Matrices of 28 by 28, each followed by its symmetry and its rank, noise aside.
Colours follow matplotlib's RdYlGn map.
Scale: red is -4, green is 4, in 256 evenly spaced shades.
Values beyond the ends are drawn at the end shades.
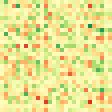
no symmetry, rank four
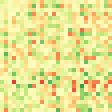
no symmetry, rank four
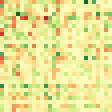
no symmetry, rank four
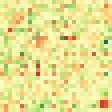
symmetric, rank six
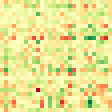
no symmetry, rank four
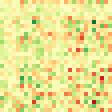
no symmetry, rank four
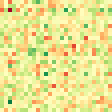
no symmetry, rank five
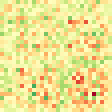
symmetric, rank five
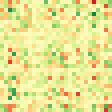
symmetric, rank four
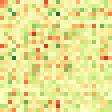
symmetric, rank five
